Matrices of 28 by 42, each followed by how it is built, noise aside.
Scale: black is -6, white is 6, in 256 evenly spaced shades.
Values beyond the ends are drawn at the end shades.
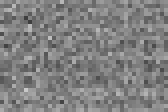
blocks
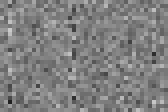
uneven columns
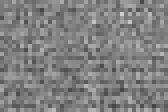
blocks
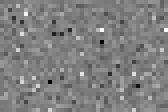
sparse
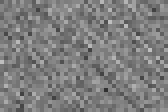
Toeplitz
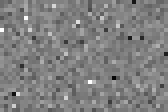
sparse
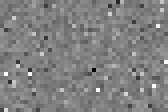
sparse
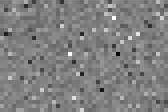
sparse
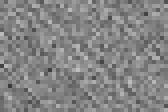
Toeplitz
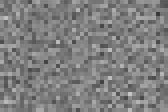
repeating rows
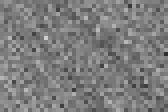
Toeplitz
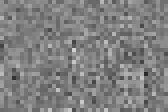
low rank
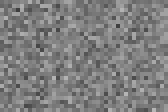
repeating rows
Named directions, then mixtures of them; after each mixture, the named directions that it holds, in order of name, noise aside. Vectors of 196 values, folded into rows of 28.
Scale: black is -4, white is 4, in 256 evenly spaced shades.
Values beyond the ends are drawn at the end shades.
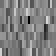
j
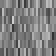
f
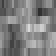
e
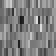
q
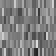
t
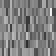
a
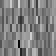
f, q.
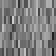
f.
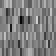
a, j, q.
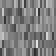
f, t.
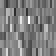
j, q.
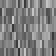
f.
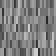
f, q, t.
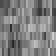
a, e.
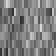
a, f, q.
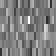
j.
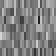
f, q, t.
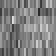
e, f.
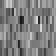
q.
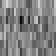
e, j, q.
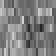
a, e, q.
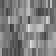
e, j.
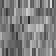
e, f, j.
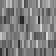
f, q, t.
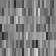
t.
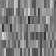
j, t.
